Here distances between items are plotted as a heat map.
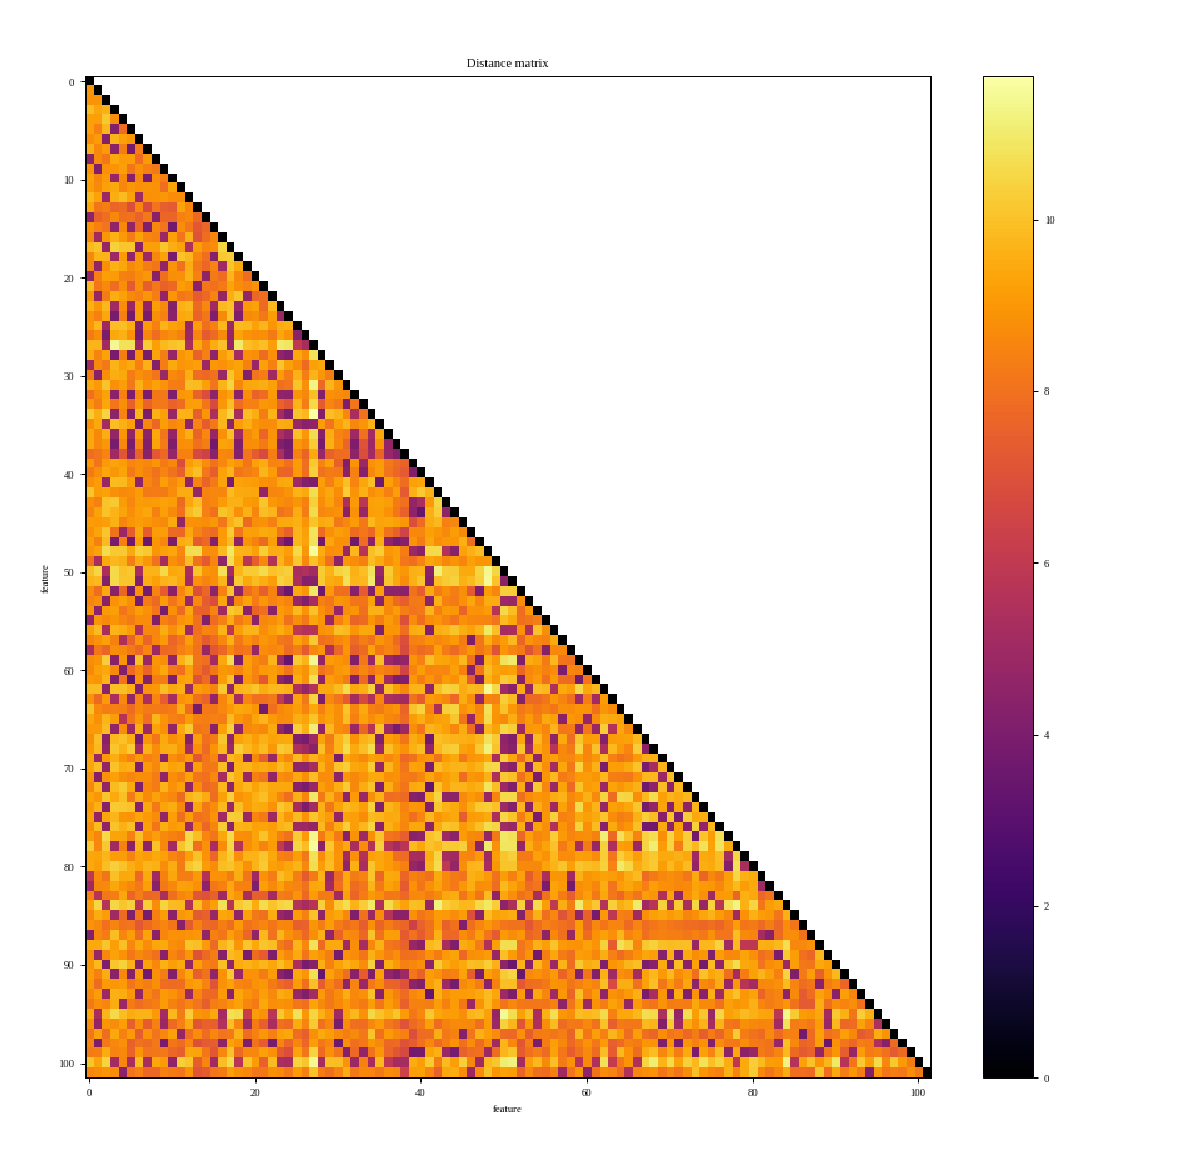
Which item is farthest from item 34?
27
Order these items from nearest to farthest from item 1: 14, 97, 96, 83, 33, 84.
96, 83, 14, 33, 97, 84
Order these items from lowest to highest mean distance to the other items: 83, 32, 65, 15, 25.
15, 32, 83, 25, 65
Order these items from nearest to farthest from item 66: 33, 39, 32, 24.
24, 32, 33, 39
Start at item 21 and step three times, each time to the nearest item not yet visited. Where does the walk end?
42
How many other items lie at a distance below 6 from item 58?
9
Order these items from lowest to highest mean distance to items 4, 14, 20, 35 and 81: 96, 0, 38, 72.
0, 38, 72, 96
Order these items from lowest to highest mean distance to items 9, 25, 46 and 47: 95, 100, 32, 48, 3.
32, 3, 100, 95, 48
